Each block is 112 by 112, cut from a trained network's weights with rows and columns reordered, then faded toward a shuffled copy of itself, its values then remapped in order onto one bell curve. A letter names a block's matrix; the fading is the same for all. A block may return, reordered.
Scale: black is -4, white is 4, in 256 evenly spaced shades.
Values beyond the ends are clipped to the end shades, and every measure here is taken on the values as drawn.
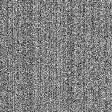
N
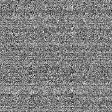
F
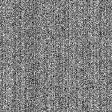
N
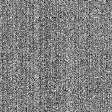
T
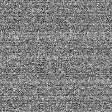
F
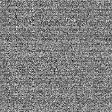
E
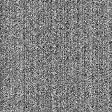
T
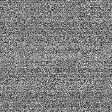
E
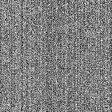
N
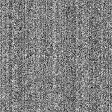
N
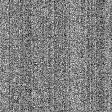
N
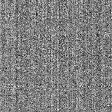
T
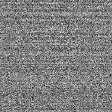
F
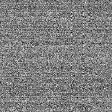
E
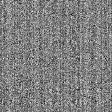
T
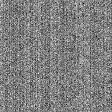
N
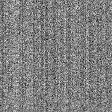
N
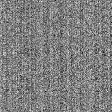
N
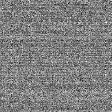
E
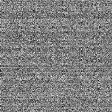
E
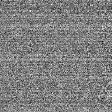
F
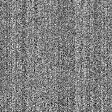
N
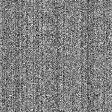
N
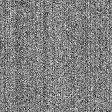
N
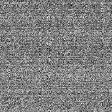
E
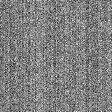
T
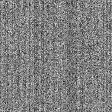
T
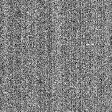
T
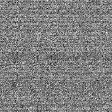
F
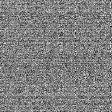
E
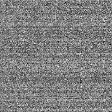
F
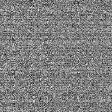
E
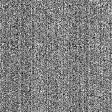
N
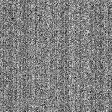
T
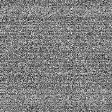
F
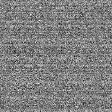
F
